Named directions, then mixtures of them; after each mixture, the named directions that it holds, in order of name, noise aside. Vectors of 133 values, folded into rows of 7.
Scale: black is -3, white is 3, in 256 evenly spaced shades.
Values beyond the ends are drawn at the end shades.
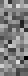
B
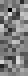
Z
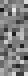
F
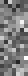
B, F.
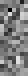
Z.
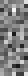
F.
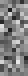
B, Z.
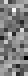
B, F.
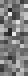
F, Z.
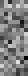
B.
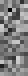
Z.
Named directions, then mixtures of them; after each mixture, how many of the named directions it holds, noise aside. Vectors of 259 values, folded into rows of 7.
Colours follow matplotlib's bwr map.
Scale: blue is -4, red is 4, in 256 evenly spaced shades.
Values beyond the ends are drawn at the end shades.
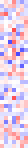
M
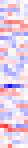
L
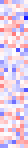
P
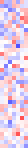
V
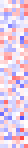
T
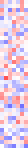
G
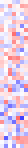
four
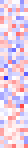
one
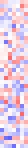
two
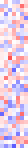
three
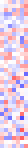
one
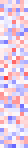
one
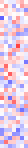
three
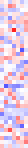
four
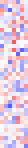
four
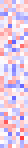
four
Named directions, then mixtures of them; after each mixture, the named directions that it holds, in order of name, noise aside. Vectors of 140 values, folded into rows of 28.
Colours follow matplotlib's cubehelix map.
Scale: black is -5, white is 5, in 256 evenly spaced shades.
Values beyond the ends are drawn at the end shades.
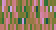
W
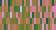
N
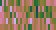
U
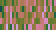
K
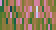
U, W.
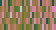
N.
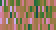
U.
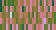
K, N.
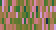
N, W.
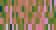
K.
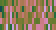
K.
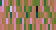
U, W.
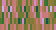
W.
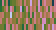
K, N.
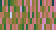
K, N.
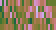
U.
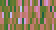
N, W.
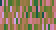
N, U.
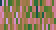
N, U.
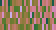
N.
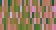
N.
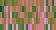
K.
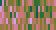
U.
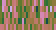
W.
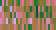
U.
